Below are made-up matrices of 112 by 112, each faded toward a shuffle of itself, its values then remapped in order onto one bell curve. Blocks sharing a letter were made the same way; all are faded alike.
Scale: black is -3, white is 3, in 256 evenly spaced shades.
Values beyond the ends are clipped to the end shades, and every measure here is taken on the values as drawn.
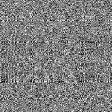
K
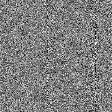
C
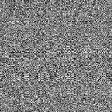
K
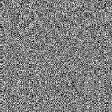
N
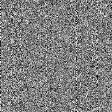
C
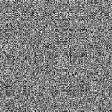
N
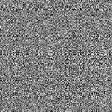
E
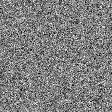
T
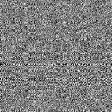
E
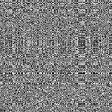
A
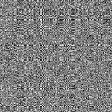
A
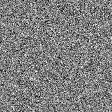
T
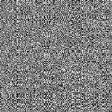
N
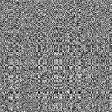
A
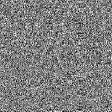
K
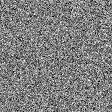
T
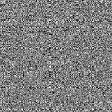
E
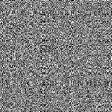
N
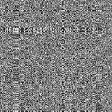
E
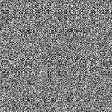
K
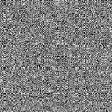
E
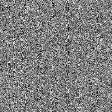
C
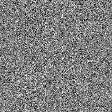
C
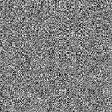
N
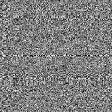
K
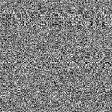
K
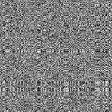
A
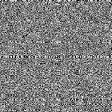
K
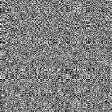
E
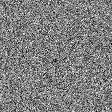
T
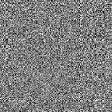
N
